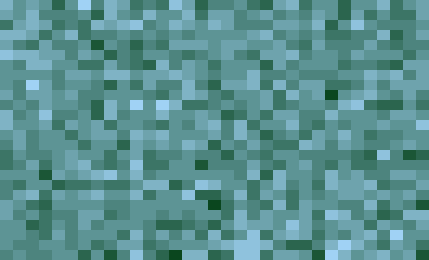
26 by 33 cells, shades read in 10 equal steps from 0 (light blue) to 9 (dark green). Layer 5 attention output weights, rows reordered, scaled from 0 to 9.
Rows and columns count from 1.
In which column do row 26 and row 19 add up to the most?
14
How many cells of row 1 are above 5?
9
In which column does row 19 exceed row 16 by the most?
30
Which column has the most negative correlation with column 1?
11
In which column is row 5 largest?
8
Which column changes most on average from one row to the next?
21
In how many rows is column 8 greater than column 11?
15
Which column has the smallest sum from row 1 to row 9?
3
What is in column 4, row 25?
4
